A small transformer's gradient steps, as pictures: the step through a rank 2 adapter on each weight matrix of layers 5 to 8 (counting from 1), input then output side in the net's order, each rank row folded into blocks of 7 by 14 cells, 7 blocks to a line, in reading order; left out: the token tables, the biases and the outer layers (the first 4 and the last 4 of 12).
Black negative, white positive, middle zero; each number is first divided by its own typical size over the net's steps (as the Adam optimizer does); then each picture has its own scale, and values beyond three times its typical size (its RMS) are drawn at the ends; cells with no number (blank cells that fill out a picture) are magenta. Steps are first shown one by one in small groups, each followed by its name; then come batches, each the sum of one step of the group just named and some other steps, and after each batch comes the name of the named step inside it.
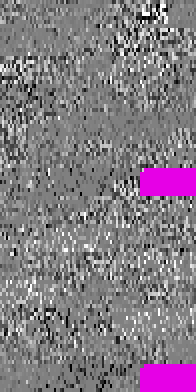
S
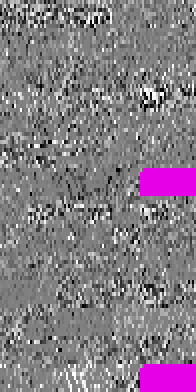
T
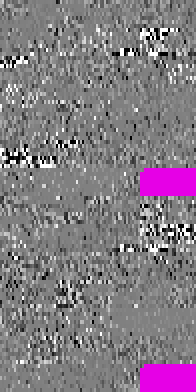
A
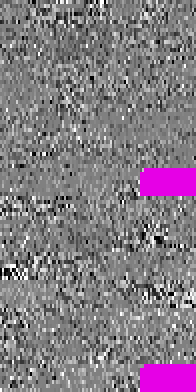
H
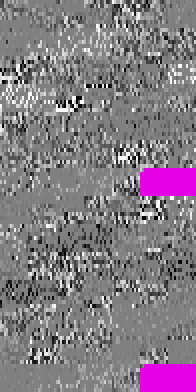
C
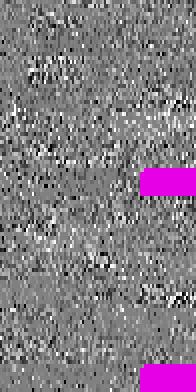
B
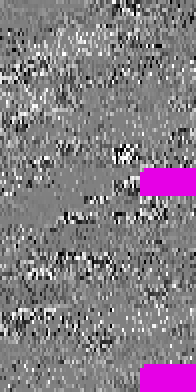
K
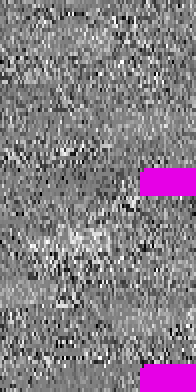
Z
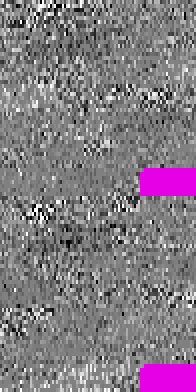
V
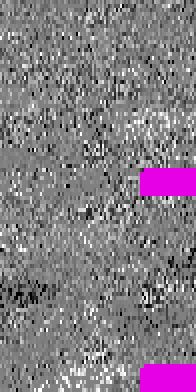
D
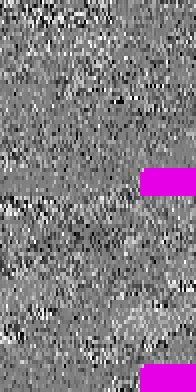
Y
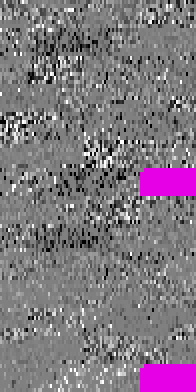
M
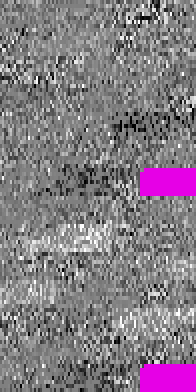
S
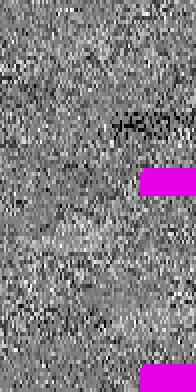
S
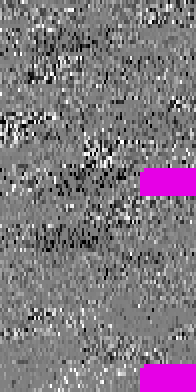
M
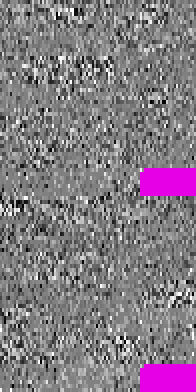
B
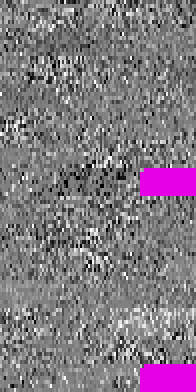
M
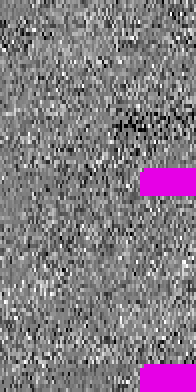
B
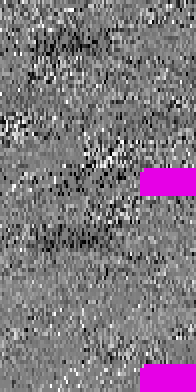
M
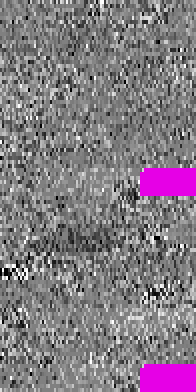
H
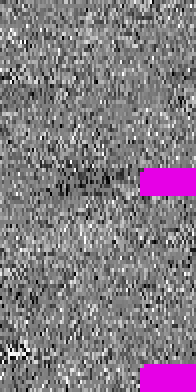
D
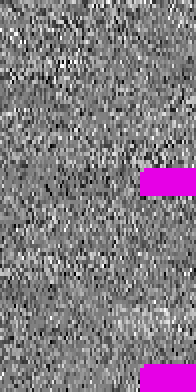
B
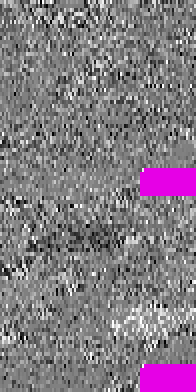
Y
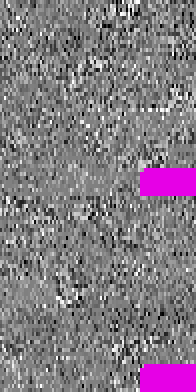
A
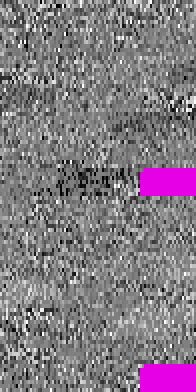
V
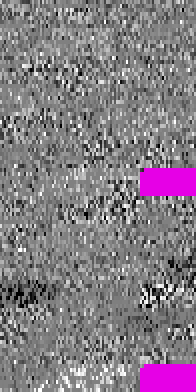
D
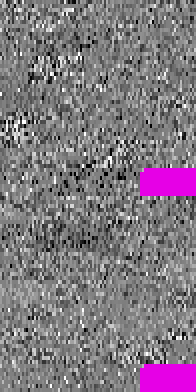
M
